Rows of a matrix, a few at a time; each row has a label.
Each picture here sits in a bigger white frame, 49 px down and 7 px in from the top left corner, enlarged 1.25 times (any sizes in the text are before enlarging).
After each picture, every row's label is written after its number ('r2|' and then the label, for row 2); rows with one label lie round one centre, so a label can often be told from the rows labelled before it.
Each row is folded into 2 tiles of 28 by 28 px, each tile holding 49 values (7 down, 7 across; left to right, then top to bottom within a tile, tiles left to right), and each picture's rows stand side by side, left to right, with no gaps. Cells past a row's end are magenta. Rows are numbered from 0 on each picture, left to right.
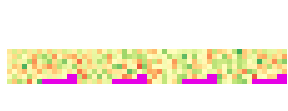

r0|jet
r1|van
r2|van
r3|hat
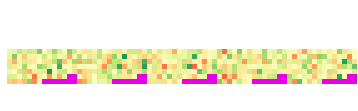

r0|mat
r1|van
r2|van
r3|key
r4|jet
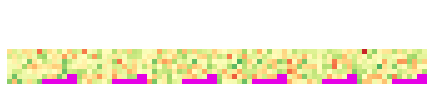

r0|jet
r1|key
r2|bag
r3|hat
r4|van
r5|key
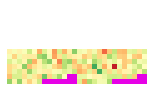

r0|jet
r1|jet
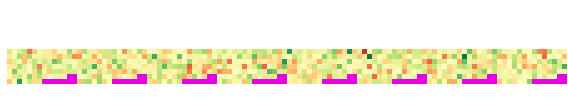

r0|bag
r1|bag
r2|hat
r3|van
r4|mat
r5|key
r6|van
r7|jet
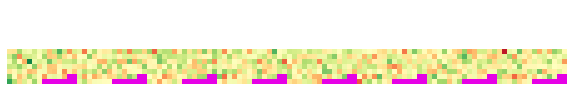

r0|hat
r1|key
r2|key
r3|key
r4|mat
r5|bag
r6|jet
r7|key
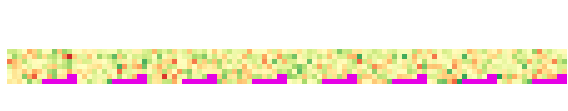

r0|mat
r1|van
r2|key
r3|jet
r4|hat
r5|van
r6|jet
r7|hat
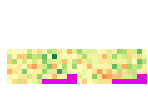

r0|van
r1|mat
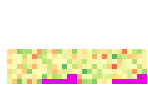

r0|jet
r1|bag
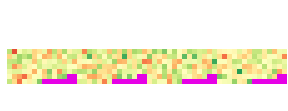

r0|key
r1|key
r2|van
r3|jet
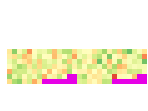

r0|bag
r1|hat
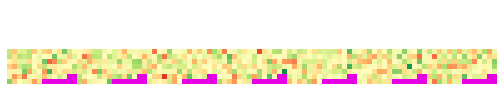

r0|key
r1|jet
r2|key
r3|key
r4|mat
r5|mat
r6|jet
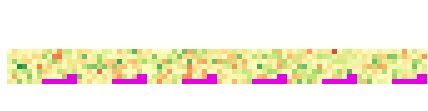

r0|bag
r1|hat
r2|hat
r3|van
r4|bag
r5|jet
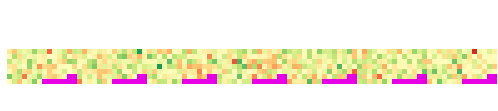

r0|hat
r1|mat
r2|hat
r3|hat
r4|mat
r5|key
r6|bag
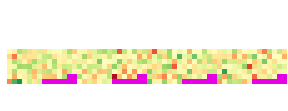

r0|bag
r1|hat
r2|key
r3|bag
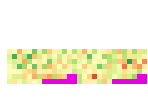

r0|hat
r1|key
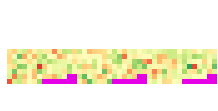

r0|bag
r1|jet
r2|van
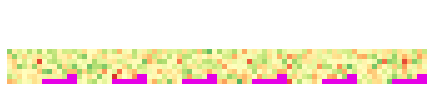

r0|mat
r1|hat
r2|mat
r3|mat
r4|bag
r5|jet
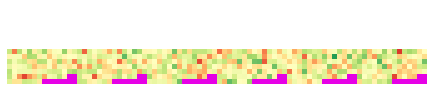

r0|key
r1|key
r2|hat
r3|jet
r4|van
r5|hat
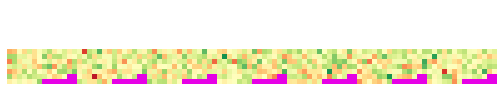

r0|van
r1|key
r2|key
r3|hat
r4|mat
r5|van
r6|mat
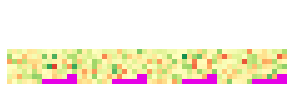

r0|van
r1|mat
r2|van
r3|jet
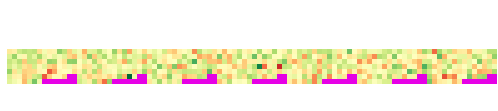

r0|hat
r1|key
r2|bag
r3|van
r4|mat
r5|van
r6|key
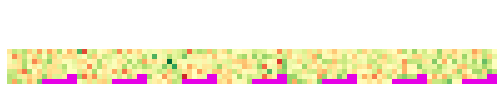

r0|jet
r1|key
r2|hat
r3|van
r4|jet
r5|key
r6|bag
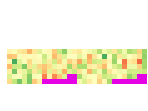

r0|bag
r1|van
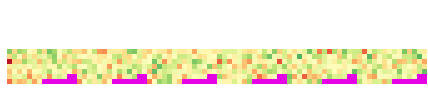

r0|mat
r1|bag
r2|bag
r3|van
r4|key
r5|key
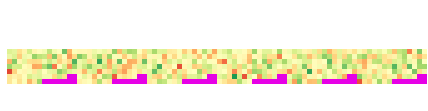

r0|van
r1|hat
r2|bag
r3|mat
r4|jet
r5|mat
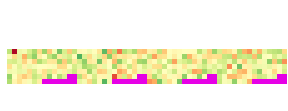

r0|key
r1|hat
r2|jet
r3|key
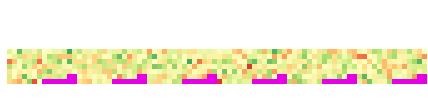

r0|mat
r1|mat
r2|hat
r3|bag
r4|jet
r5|jet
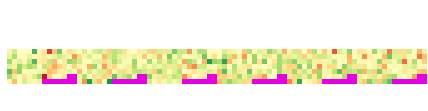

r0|hat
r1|jet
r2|hat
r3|bag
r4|bag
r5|jet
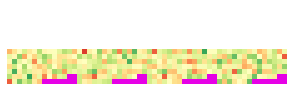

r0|bag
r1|key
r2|key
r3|jet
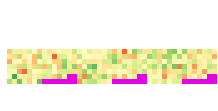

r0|jet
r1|bag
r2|hat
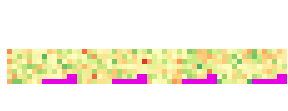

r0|bag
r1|key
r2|mat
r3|jet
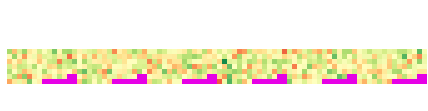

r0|mat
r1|bag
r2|van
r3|bag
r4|key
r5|mat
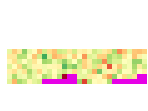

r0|jet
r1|jet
